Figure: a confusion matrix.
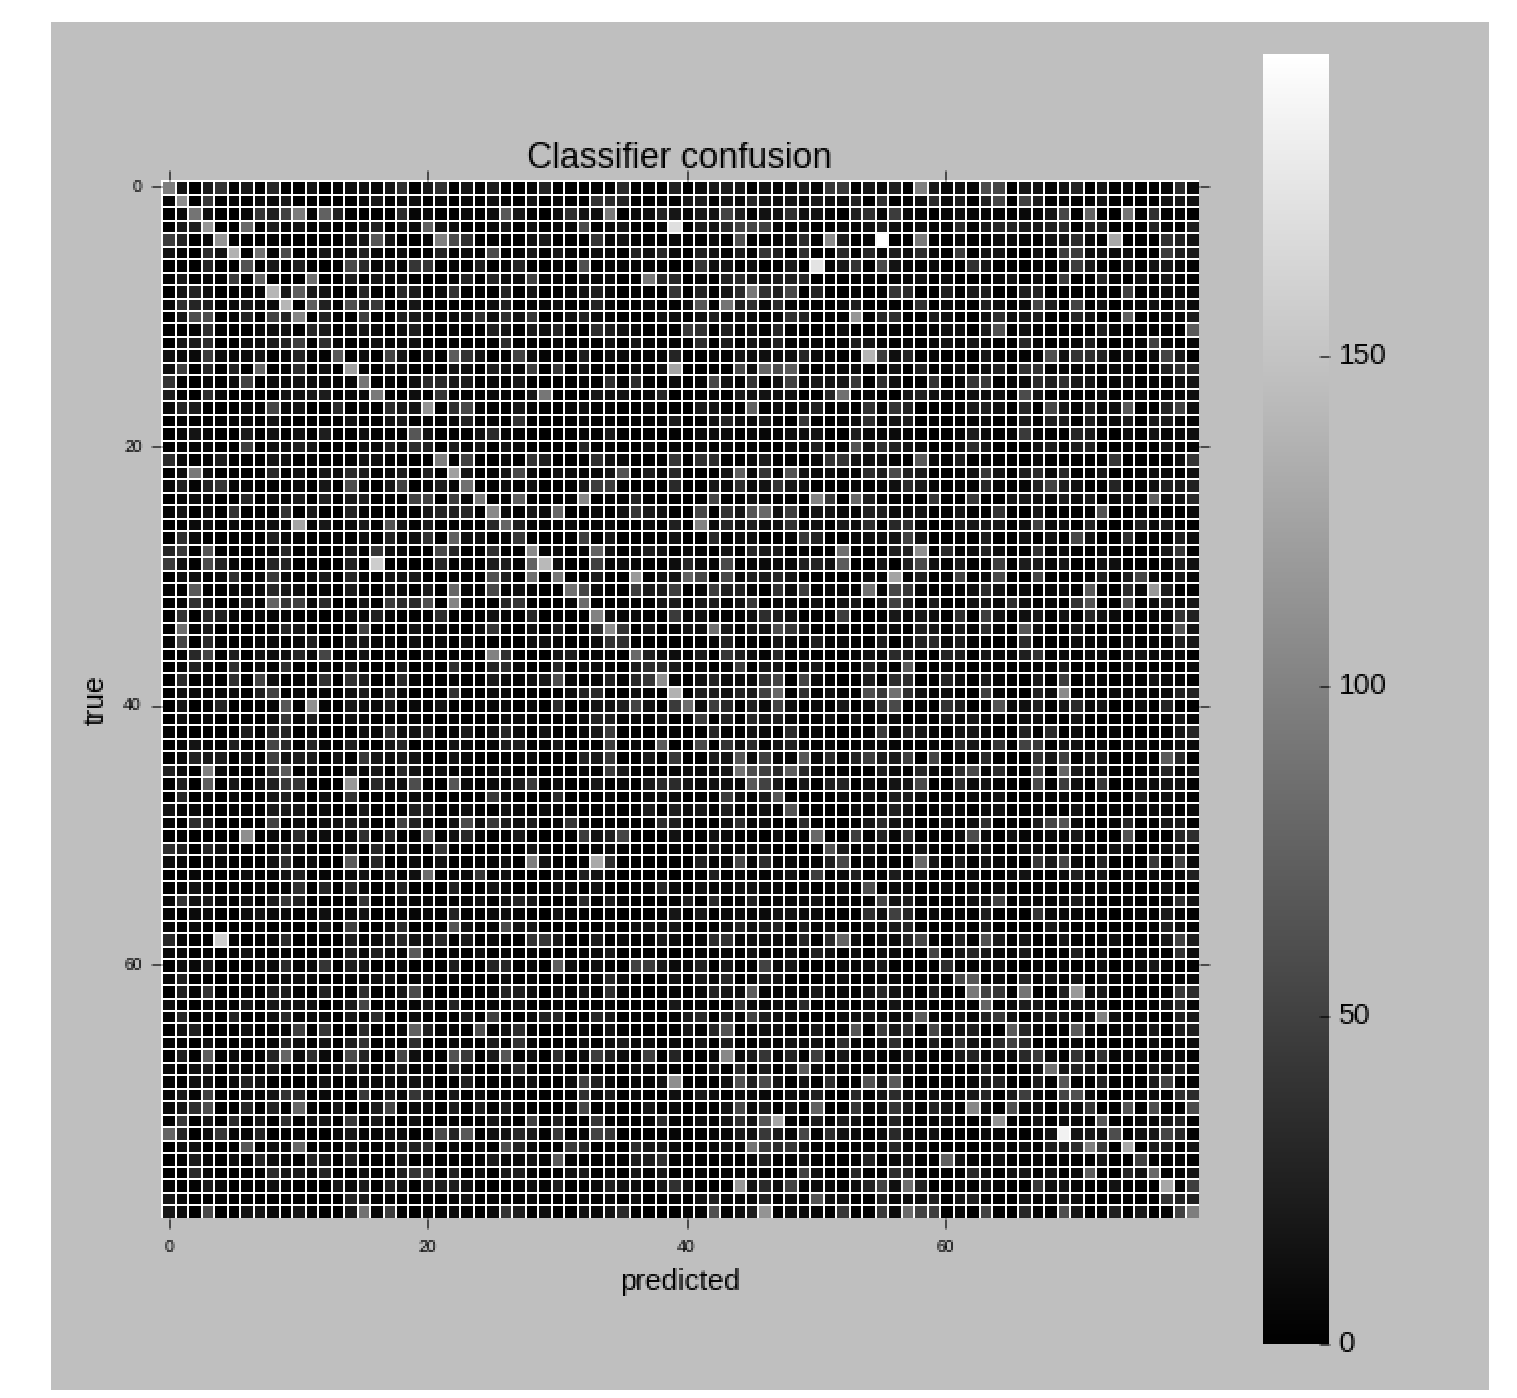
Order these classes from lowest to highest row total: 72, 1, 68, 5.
68, 1, 72, 5
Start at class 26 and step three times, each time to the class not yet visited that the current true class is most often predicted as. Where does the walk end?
20
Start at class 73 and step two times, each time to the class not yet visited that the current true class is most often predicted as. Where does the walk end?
39
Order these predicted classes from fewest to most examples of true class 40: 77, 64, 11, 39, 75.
75, 77, 39, 64, 11
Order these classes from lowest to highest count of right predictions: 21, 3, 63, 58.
58, 63, 21, 3
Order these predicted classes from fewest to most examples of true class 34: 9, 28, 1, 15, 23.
23, 28, 9, 15, 1
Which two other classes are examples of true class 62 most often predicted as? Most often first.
70, 66
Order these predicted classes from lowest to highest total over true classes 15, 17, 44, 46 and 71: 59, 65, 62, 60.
60, 65, 59, 62
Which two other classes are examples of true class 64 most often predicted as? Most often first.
72, 58
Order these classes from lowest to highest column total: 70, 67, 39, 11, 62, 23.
11, 23, 62, 70, 67, 39
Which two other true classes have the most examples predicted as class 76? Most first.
31, 24
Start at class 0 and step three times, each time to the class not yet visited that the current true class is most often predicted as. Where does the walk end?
55
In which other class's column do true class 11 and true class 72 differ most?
47
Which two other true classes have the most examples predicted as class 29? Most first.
16, 58
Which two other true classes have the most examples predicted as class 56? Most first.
30, 39
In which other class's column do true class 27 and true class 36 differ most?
25
